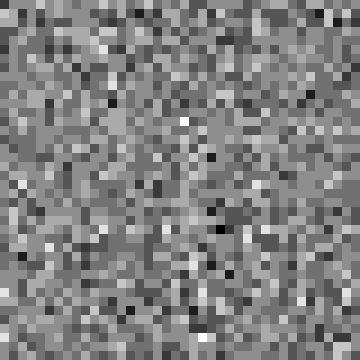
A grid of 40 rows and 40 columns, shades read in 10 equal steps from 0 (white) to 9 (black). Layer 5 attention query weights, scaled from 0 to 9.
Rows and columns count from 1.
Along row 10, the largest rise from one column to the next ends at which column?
14
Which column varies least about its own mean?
7
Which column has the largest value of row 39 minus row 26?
19
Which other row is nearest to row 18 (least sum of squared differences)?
24
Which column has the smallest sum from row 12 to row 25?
21
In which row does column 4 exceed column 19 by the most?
26
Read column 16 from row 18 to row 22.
5 5 5 7 4
